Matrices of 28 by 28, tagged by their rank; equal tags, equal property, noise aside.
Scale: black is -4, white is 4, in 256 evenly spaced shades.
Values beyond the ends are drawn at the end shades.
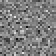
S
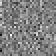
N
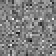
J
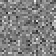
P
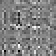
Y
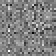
J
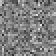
N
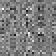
Y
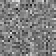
P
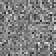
S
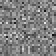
J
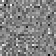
S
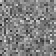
P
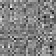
J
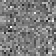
P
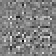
J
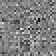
N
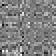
Y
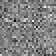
N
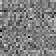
N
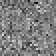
S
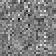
N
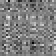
Y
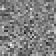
S
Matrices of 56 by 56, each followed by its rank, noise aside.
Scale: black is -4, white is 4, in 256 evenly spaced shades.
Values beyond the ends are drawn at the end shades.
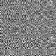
five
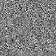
eight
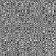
five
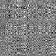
eight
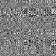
four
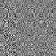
five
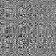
six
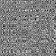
seven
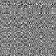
four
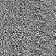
seven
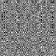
five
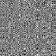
six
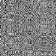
five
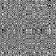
four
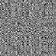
five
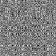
eight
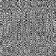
seven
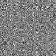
seven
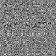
eight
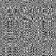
five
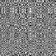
four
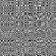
four
